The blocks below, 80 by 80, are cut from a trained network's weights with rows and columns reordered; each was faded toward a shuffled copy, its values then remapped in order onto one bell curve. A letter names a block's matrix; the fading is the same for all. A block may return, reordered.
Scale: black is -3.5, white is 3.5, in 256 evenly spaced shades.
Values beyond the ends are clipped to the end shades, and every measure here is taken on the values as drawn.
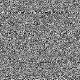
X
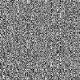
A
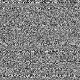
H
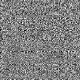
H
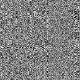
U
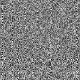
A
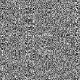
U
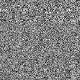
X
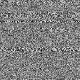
X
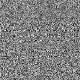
H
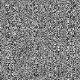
A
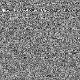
X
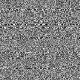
H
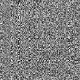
U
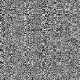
U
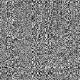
U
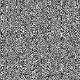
A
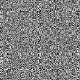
U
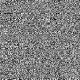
H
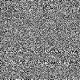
X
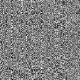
A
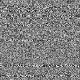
H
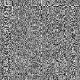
U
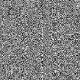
A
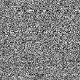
X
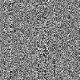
A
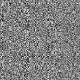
U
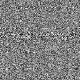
X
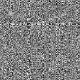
U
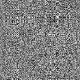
U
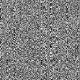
A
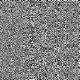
U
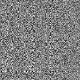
A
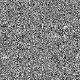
A
